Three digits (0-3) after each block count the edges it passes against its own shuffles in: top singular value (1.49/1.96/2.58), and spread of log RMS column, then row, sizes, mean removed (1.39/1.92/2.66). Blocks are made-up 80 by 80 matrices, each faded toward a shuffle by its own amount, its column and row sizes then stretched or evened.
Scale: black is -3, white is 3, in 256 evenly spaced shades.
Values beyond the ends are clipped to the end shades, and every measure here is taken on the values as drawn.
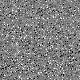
0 0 1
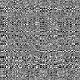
3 2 3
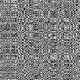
3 2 0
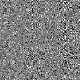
2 2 0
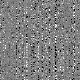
2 3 0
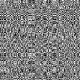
3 2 2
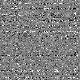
1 1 3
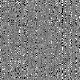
2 3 1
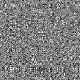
2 1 1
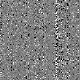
1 3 1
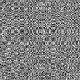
3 0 2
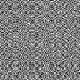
3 1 0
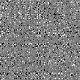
2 1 2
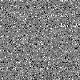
1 0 2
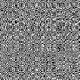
3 1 1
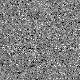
0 0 2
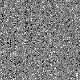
0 2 0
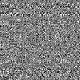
2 1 2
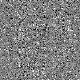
1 2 1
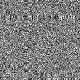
2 0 1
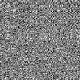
2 1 1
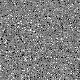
0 0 1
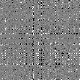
2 3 3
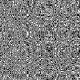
2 2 0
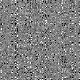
2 3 1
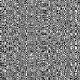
3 3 1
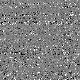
0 1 3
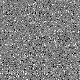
1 0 1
